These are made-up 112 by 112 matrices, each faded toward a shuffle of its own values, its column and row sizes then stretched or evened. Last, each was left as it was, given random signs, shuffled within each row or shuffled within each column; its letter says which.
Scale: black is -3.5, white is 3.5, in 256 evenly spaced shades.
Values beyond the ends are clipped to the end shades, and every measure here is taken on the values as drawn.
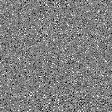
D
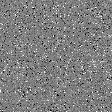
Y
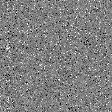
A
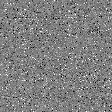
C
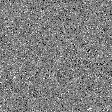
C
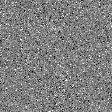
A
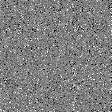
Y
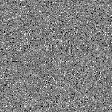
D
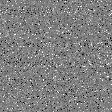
C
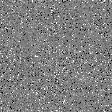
Y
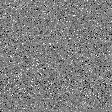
C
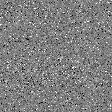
C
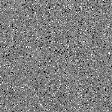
D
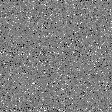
C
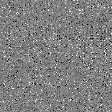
D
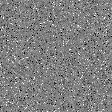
A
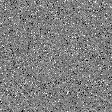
C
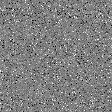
C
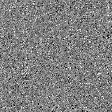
Y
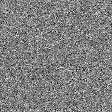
C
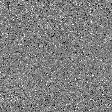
C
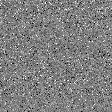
C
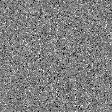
A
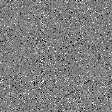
Y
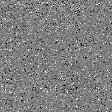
D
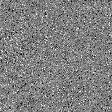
A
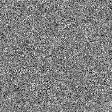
Y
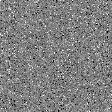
A
